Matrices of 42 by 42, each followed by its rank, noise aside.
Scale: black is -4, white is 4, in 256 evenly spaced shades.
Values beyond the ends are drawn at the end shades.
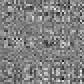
five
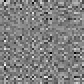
four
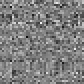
six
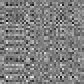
three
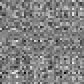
four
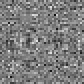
five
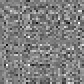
five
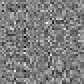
six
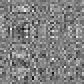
four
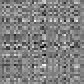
three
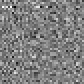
six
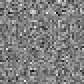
seven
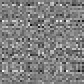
three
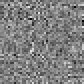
seven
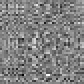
five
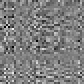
four
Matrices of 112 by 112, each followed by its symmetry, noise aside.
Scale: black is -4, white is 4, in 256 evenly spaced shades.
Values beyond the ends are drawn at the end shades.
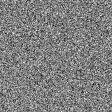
antisymmetric.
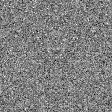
mirrored left to right.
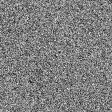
symmetric across the other diagonal.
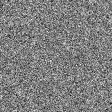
symmetric across the other diagonal.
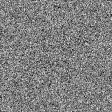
same after a half turn.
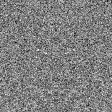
mirrored left to right.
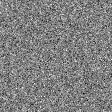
no symmetry.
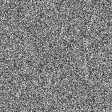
same after a half turn.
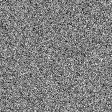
no symmetry.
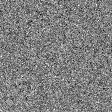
symmetric across the other diagonal.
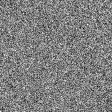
symmetric across the other diagonal.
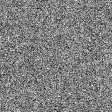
antisymmetric.
